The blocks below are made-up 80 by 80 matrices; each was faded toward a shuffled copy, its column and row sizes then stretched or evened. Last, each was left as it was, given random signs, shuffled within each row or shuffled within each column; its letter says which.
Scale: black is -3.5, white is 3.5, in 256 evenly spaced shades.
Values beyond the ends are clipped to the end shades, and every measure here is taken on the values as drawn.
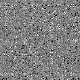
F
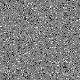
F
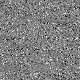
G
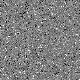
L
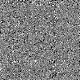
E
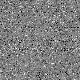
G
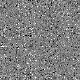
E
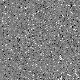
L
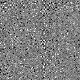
F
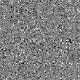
F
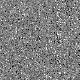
L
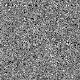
E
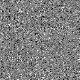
E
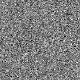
E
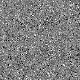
E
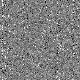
L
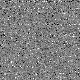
G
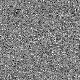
G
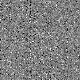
L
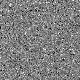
G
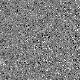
E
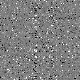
F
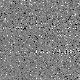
E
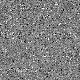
G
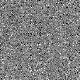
F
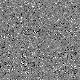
E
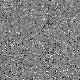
F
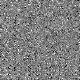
F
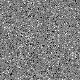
L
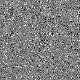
F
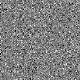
F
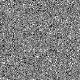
F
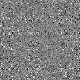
F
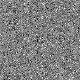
L
